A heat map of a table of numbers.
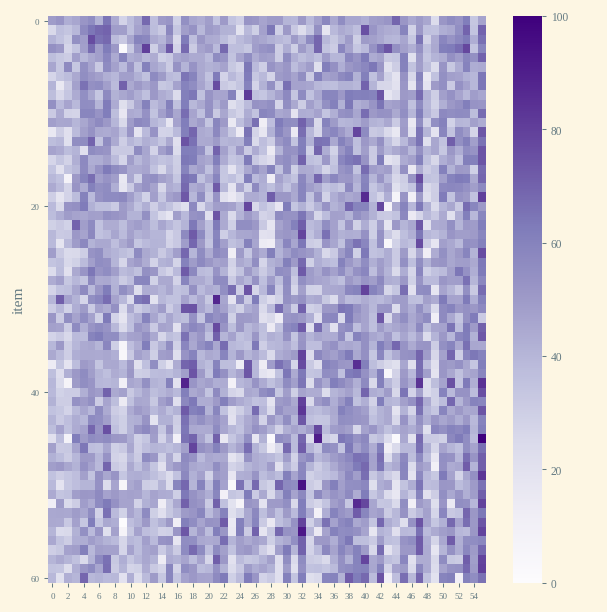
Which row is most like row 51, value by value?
6
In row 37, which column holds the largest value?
39
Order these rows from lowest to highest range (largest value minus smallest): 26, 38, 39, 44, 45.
26, 44, 38, 39, 45
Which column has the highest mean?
55
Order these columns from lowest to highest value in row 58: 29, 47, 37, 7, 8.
29, 8, 47, 37, 7
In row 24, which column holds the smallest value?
43
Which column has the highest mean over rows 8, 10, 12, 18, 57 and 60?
47
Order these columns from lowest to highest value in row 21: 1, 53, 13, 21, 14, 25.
14, 13, 1, 25, 53, 21
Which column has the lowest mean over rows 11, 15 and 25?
23
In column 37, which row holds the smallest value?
32
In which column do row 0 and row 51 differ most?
44
